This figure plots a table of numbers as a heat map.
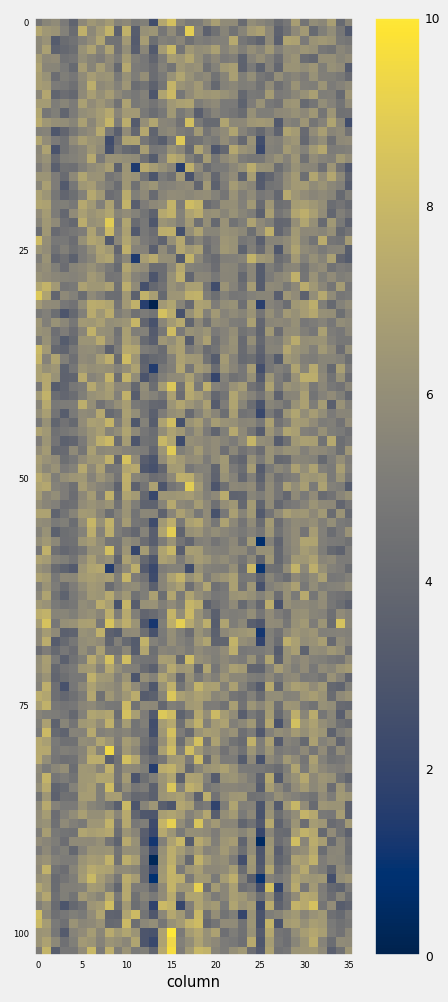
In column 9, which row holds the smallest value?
64
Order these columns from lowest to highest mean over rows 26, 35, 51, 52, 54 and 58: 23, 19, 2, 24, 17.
2, 23, 19, 24, 17
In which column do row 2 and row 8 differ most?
15
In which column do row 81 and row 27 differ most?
18
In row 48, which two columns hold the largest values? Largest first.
10, 8
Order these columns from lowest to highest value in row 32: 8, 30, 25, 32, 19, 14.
25, 19, 32, 30, 8, 14
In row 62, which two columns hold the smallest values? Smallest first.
25, 13
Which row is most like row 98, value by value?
81
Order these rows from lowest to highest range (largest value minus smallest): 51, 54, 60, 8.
54, 8, 51, 60
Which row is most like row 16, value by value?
26
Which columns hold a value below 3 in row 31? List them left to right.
12, 13, 25
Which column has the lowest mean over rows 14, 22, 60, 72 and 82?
13
